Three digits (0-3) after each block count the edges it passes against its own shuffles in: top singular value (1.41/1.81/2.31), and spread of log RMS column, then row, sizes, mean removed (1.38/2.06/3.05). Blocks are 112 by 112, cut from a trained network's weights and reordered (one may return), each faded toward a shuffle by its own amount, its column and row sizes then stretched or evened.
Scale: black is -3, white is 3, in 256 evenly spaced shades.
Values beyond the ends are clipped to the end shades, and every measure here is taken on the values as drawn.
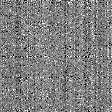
2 1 2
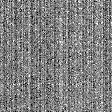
3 0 1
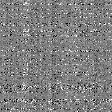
1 1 3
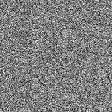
2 0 0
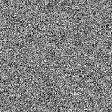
1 0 1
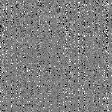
0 3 2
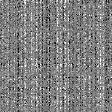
3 3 2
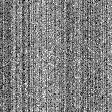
3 1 0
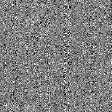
1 3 2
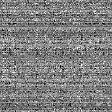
3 2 2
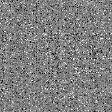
0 1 2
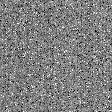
0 0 0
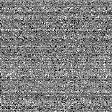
2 1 2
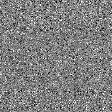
0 1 2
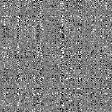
2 3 3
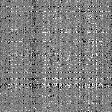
3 2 3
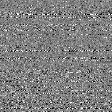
0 0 3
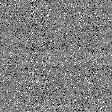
0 2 0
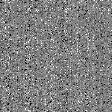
0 2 1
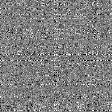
1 1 3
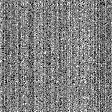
3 1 1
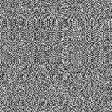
3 1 1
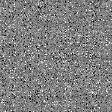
0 2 1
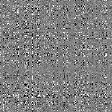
1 3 3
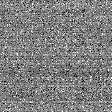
1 1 0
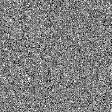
0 2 1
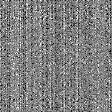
3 2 2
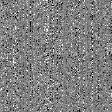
0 3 0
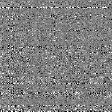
1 2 3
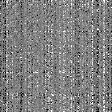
3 3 2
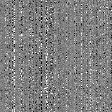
2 3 1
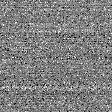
1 0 1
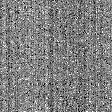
2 0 1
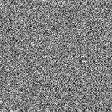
2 0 1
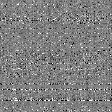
1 0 3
